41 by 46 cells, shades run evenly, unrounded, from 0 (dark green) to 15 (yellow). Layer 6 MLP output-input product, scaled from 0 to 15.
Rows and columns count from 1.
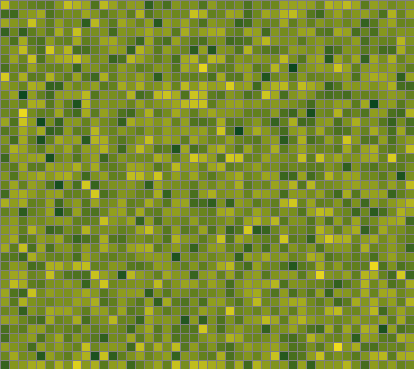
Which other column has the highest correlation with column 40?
8
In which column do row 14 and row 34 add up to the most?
3
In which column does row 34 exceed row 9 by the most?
11
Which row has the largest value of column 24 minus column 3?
4
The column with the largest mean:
25
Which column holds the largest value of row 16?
39
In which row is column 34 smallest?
14
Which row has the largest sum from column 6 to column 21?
20
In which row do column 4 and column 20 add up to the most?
41
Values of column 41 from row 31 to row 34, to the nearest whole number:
11 11 10 8
